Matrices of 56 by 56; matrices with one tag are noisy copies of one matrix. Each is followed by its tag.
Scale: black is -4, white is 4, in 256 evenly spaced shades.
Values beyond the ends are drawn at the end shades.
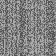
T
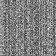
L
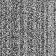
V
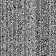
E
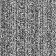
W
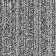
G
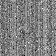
W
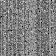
E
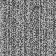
L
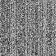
W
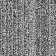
E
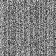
L
